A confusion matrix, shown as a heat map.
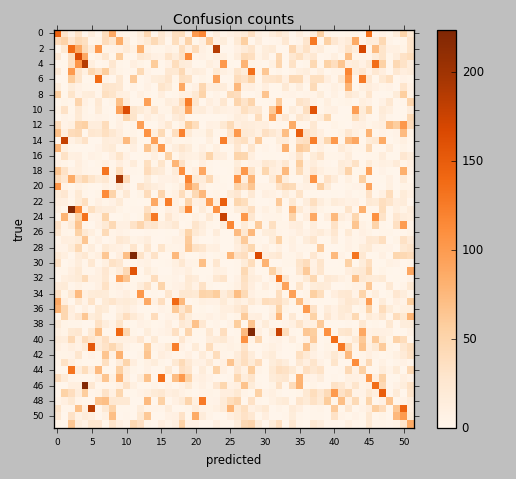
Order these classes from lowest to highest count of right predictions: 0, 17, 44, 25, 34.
44, 17, 34, 25, 0
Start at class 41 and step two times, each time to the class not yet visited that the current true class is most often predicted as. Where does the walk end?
28
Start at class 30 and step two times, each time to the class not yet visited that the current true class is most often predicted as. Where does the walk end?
7
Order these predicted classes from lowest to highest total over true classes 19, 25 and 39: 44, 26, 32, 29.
29, 26, 44, 32
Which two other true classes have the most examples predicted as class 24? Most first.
22, 14
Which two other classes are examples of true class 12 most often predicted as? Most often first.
50, 34
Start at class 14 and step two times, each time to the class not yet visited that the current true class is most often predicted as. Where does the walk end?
37
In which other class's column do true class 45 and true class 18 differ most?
15
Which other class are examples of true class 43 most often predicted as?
25
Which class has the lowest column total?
48
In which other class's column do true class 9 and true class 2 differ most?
23
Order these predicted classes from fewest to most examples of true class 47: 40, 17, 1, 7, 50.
50, 17, 7, 1, 40
